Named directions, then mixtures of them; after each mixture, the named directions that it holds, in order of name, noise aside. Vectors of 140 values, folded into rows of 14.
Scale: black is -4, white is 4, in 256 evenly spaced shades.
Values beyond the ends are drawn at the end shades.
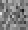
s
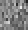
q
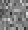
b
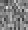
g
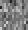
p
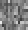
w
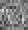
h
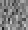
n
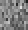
q.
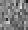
q.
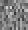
g.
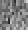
n, q.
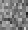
b, q, w.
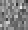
q.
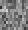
h, p.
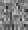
g, n, w.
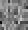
w.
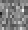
n, s.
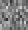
g, p, q.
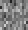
p.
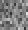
b, q, w.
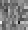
n, w.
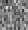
g.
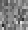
g, w.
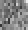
n, q.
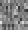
g, w.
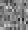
g, h, p.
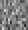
n.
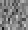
n.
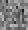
g, h, s.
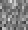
n, p.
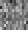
p.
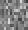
b, q.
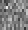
b, g.
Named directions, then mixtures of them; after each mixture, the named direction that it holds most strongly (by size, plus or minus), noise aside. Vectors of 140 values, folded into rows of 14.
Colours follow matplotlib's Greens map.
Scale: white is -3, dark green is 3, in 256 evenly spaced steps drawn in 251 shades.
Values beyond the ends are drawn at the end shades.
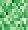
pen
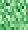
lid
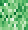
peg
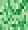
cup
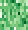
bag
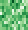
cup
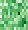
bag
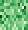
lid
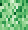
peg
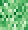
peg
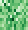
peg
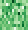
bag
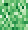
lid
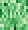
bag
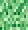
cup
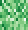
lid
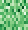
lid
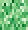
pen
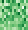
lid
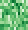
bag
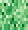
peg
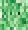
bag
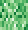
peg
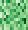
pen
